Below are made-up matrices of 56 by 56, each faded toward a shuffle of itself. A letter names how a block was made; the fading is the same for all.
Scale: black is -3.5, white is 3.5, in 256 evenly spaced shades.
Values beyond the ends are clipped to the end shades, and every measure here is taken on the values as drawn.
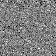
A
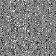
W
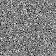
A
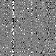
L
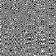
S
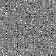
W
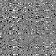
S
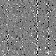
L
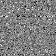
A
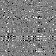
S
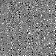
W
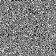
A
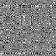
S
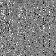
W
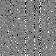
L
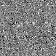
A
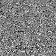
A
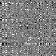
S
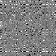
S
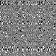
S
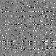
S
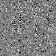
W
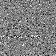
A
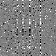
L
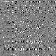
S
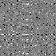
S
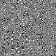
W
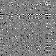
S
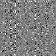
L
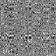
S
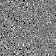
W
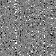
W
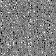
W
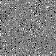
W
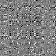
S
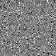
W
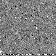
A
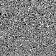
A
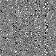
W
